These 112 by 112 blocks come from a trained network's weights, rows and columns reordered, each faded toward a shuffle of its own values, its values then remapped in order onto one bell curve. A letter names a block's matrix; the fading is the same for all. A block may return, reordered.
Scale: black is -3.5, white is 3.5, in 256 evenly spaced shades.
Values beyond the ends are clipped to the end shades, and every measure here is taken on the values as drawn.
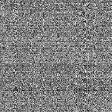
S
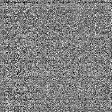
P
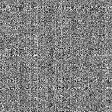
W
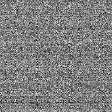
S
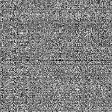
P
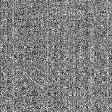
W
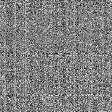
W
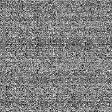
S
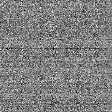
P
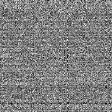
S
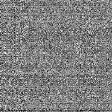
P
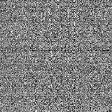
P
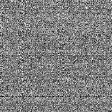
P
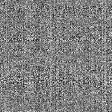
W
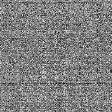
P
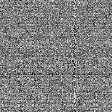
S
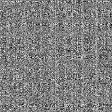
W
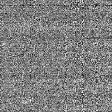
P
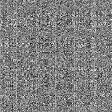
W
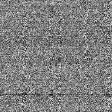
P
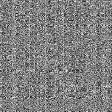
W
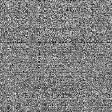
P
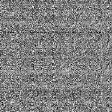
S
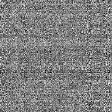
S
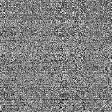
S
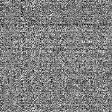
S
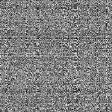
S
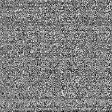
S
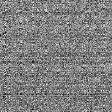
S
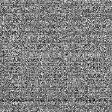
S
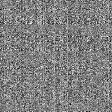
W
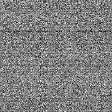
P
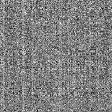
W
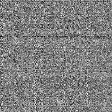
P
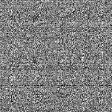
P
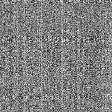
W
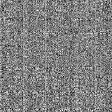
W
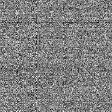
P
